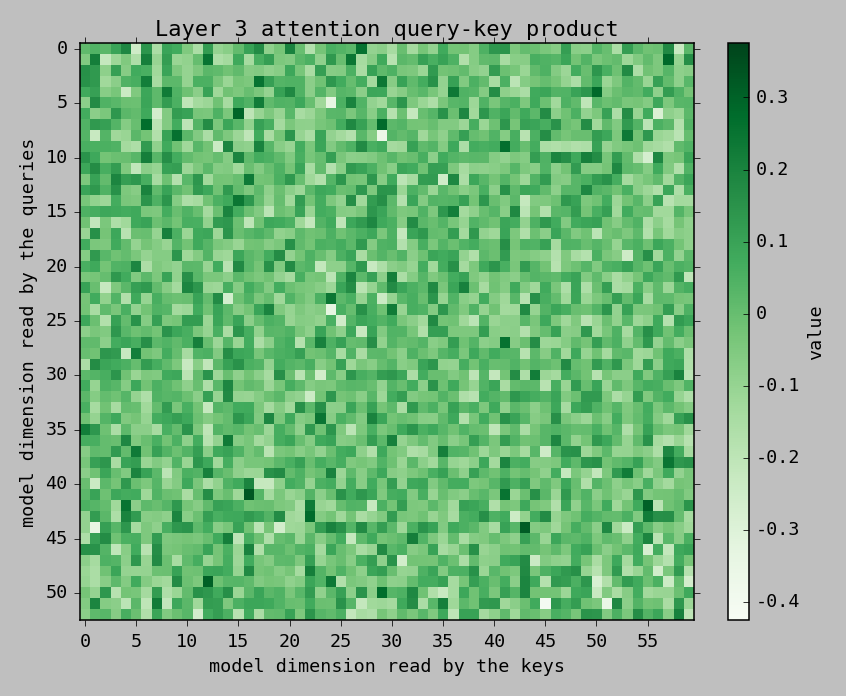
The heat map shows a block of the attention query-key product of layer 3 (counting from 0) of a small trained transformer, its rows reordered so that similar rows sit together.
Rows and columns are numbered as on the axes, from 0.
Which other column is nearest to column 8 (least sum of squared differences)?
36
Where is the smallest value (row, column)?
51, 45
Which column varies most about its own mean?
1
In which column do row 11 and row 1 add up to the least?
5
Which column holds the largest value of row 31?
14
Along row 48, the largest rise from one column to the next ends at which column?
22
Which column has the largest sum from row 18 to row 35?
30
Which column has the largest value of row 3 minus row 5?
24
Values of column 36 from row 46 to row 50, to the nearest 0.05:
-0.1 0 0.05 -0.15 -0.15
